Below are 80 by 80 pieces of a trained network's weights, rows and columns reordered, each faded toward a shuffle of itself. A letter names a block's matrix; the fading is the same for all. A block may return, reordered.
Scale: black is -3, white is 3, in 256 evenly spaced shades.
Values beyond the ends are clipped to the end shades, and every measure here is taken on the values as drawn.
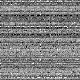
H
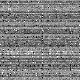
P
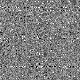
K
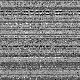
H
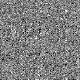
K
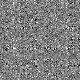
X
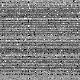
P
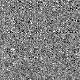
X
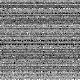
H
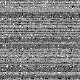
P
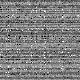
P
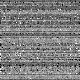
P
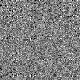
K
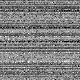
H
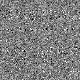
K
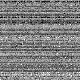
H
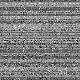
P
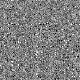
X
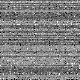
P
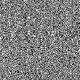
K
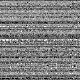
H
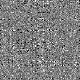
X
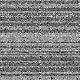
P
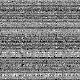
H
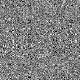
K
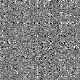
X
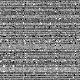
P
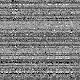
H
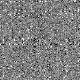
X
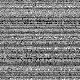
H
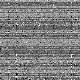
P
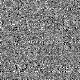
K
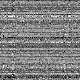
H
